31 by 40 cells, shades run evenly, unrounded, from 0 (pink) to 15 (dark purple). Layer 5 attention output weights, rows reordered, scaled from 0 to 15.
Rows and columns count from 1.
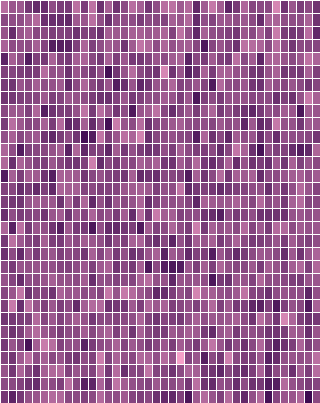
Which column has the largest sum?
34
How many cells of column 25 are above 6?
27
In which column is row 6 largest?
14
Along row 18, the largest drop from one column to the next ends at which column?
3
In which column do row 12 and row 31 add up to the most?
39
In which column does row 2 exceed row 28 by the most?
23
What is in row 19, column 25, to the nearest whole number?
7
